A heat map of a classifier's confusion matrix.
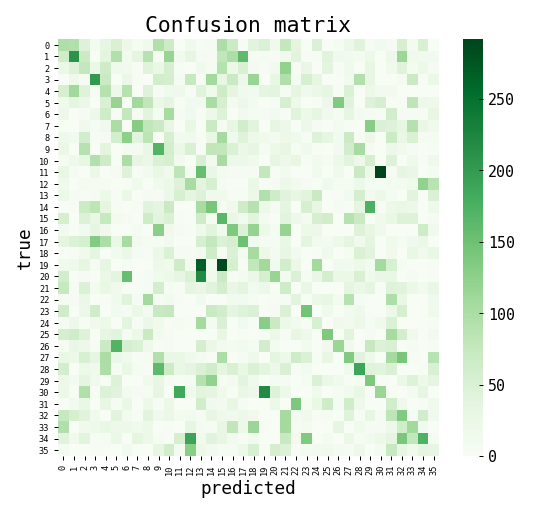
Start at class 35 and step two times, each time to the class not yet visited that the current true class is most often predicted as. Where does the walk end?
34
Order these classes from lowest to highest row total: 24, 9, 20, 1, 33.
24, 33, 9, 20, 1
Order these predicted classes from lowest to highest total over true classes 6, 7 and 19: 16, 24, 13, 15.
16, 24, 13, 15
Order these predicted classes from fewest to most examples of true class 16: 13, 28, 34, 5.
5, 13, 28, 34
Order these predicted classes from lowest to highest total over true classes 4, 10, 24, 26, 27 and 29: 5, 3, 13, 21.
21, 3, 5, 13
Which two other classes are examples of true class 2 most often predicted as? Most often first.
21, 15
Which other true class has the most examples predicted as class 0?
33
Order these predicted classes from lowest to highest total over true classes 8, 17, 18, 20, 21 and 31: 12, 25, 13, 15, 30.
30, 12, 25, 15, 13
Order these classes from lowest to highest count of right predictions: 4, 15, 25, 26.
4, 26, 25, 15
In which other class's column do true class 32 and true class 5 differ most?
26
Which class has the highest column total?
15
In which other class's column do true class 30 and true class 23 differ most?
19
